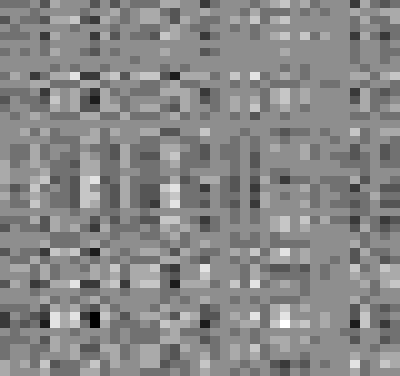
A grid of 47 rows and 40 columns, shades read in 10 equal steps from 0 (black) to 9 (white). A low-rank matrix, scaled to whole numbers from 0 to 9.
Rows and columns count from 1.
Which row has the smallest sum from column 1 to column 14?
41
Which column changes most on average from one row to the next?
10
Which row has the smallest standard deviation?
16
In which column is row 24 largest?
18
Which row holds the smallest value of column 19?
23
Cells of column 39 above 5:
8
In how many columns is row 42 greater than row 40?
13
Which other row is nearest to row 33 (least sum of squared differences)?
19
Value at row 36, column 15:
7
